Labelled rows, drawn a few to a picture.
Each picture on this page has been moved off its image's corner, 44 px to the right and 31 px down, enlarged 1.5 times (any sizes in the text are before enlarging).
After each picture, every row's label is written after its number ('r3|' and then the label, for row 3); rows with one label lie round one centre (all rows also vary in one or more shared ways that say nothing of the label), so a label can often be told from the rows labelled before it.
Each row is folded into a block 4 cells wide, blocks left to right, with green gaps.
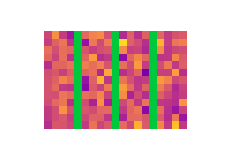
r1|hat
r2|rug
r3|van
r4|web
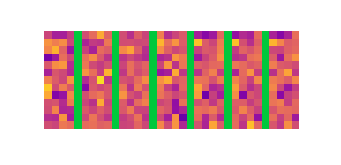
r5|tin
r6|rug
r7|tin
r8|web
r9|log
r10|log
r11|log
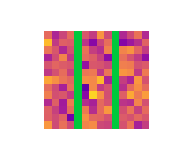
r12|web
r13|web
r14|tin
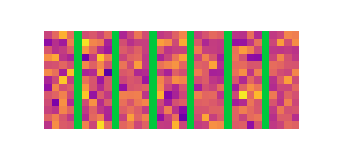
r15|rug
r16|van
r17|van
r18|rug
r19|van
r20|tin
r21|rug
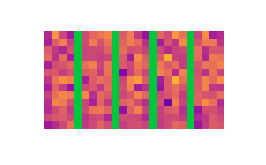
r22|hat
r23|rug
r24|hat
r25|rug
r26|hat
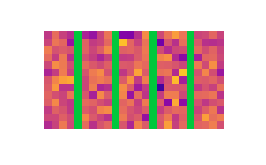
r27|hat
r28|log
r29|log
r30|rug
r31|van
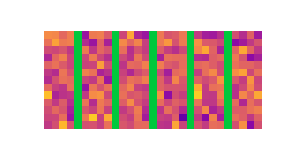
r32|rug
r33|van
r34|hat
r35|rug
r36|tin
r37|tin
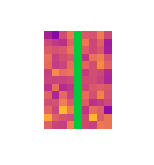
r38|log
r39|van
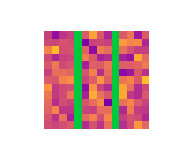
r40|tin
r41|hat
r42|hat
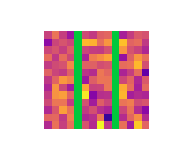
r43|hat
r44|rug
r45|van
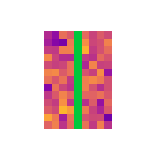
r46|log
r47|web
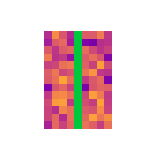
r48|hat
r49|van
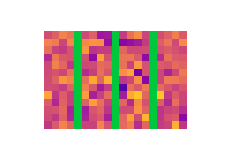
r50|rug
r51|hat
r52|van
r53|rug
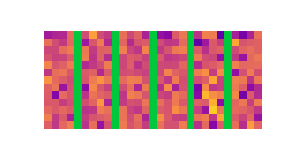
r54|log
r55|hat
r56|web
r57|log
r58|hat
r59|log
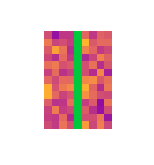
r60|tin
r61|web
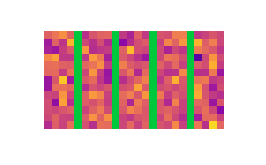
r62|rug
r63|van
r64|tin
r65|rug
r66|van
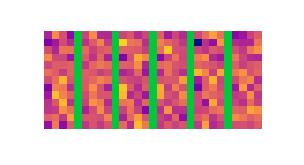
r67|hat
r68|hat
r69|van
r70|tin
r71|rug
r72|log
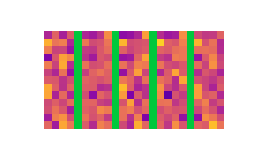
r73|van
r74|log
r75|log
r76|log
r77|van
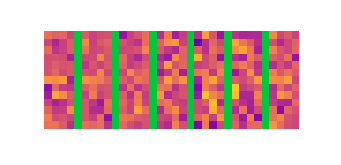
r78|web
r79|web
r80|log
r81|hat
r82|hat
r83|tin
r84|web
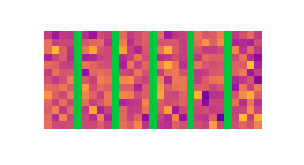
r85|tin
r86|tin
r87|web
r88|tin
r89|rug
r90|van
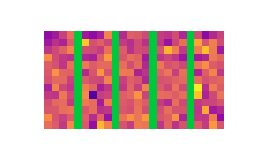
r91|log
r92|log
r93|van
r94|tin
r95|tin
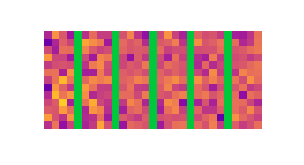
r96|hat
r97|hat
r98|hat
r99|hat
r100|web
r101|log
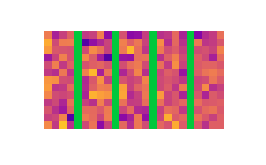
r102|web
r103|tin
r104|tin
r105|van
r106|log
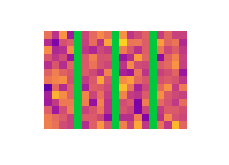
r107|web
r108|rug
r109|web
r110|van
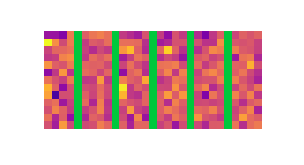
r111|log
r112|rug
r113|tin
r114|tin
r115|log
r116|van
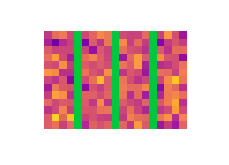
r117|van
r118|rug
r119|van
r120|hat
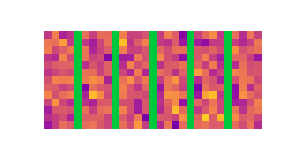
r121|hat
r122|web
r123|web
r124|hat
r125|van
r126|web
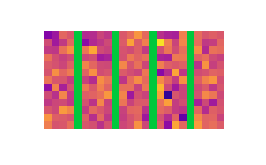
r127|log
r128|tin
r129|rug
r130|log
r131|web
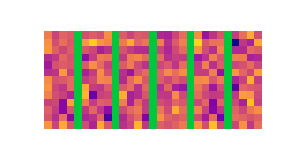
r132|web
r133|rug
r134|rug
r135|log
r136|web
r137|rug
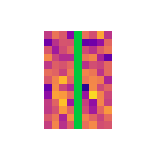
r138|hat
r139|web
